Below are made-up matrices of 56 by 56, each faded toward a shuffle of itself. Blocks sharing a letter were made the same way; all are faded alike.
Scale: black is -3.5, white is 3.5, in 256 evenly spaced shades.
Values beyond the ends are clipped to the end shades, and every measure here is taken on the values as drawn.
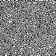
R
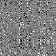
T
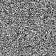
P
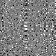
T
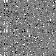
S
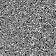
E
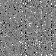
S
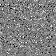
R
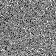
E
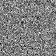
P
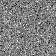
E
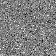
E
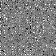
S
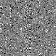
S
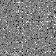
S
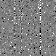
T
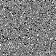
R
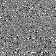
R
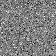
E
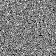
E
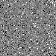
S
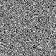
P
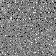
R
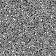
E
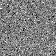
E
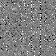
T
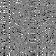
T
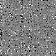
S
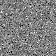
E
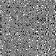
T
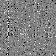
S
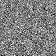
P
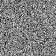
P
